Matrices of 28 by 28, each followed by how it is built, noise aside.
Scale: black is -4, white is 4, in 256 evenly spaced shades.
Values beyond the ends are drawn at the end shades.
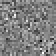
block diagonal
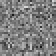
low rank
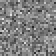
noise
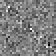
banded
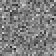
noise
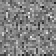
repeating columns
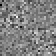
block diagonal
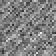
Hankel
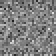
repeating columns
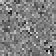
banded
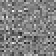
low rank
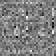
low rank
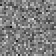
noise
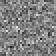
noise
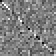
diagonal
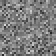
noise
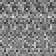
repeating columns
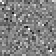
diagonal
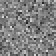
noise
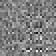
low rank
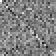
diagonal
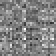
low rank
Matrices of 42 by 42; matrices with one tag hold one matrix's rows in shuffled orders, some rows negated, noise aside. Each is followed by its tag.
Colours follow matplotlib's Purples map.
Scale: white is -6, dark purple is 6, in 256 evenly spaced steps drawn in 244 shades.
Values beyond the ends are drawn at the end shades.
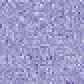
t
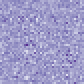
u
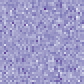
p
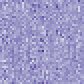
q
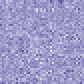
t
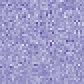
t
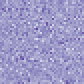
t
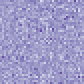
t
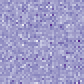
t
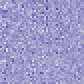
q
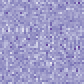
t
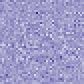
t
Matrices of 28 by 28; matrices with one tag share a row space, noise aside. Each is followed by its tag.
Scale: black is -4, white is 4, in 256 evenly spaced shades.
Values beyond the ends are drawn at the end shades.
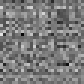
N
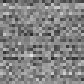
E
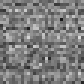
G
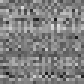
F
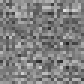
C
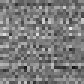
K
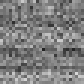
C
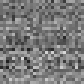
G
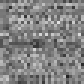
F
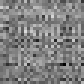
F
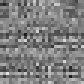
K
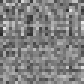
N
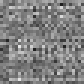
F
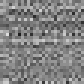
F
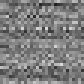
K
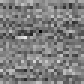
C
